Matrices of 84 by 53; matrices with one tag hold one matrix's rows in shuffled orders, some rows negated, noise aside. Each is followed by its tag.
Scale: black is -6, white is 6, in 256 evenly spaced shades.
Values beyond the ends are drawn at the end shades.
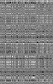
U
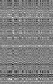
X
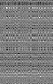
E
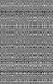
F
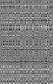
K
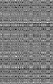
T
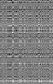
X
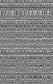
F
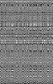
F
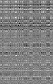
T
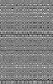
F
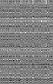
K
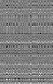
E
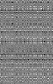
F
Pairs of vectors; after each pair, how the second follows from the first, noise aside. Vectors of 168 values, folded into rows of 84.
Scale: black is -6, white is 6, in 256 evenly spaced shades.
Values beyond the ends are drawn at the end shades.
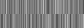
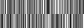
scaled up.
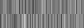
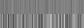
reversed, negated, partly zeroed.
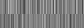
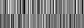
scaled up.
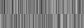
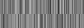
wrapped around.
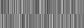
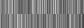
shuffled.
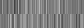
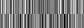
wrapped around, scaled up.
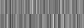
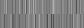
reversed, negated, partly zeroed.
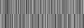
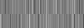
partly zeroed.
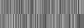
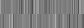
partly zeroed.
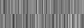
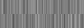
shrunk.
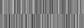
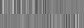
partly zeroed.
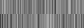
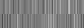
partly zeroed.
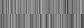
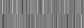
reversed, negated, partly zeroed.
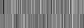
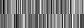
scaled up.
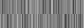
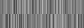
wrapped around.
